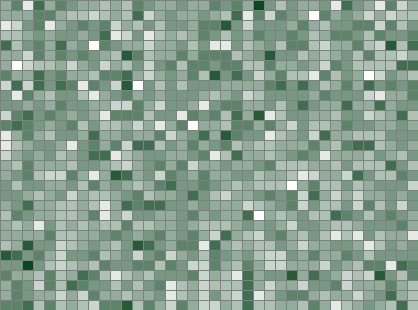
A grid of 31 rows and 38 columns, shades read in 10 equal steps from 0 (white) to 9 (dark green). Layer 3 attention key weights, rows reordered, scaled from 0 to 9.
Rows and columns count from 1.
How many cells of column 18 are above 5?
9
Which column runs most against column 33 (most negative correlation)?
15
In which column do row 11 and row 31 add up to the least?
19
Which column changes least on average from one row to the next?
6
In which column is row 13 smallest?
18
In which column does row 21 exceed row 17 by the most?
12
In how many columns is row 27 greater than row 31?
14
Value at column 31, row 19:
3
